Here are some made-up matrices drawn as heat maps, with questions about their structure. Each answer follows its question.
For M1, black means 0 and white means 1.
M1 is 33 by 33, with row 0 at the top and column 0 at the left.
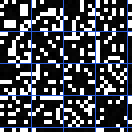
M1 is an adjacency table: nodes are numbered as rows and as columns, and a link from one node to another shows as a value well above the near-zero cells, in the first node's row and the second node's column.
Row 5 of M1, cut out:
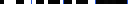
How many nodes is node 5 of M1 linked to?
12
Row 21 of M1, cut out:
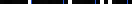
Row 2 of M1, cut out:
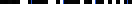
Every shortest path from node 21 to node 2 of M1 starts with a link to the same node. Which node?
node 7
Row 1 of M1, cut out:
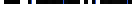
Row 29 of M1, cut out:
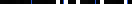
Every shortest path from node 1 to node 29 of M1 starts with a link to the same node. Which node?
node 24
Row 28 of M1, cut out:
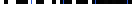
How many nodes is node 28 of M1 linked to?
10
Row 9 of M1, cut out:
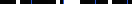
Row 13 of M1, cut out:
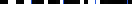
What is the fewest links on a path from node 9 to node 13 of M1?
3
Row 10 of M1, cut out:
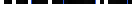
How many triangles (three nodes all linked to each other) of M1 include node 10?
7
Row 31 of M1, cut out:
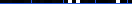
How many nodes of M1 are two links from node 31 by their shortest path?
7
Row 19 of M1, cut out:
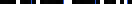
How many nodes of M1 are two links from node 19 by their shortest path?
5
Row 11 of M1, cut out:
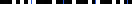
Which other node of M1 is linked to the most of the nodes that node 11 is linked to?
node 22
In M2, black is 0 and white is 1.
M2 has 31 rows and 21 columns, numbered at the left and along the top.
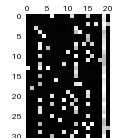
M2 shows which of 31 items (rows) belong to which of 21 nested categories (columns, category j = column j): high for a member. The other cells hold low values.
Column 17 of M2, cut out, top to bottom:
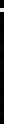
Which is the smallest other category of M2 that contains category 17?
20
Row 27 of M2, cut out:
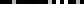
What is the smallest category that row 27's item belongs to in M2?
14
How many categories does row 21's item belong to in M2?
4
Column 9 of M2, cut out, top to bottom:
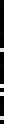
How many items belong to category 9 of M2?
4
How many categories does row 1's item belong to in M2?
1
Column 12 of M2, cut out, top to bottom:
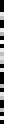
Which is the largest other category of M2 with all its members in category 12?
3
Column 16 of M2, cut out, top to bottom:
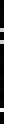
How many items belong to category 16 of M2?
3
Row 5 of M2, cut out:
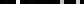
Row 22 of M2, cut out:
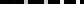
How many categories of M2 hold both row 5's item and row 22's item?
2
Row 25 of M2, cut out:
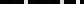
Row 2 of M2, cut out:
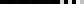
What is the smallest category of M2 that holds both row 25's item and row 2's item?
15
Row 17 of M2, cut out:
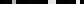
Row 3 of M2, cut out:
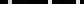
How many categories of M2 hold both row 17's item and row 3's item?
2
